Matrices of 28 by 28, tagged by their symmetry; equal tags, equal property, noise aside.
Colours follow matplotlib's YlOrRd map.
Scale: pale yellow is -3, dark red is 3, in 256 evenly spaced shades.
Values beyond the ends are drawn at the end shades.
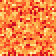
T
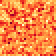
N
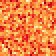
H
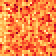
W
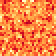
T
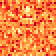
T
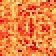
W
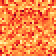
T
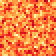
N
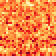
T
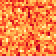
H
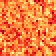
H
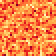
N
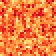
T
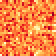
W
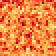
T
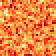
H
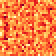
W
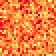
N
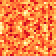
W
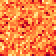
N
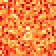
T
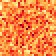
N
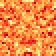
T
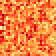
W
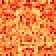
T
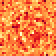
N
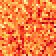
N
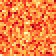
H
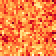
H
